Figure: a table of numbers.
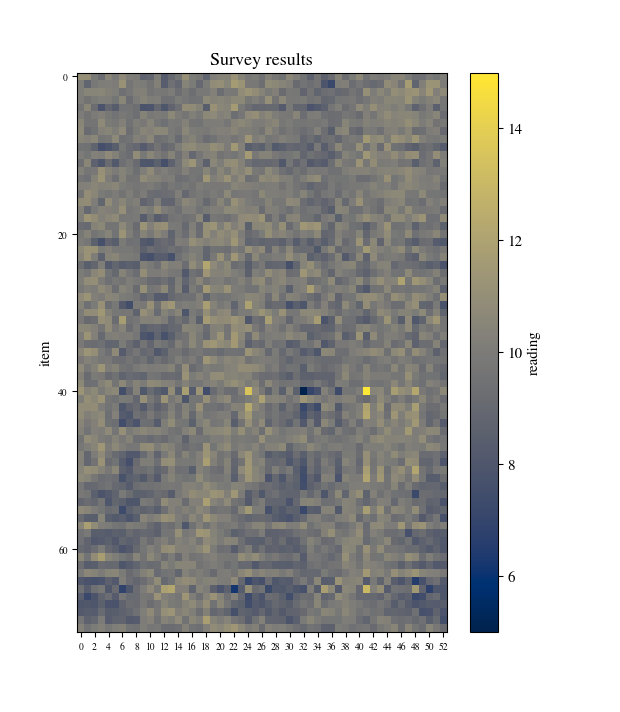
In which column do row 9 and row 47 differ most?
3
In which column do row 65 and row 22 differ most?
22
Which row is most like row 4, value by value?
11
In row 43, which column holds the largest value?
41
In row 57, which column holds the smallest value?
15
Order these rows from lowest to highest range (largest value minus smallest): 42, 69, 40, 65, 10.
10, 69, 42, 65, 40
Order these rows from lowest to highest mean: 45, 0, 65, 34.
65, 34, 0, 45
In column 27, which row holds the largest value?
31
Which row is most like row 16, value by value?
0
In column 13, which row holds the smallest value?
23
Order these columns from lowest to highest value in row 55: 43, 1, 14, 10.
10, 14, 1, 43
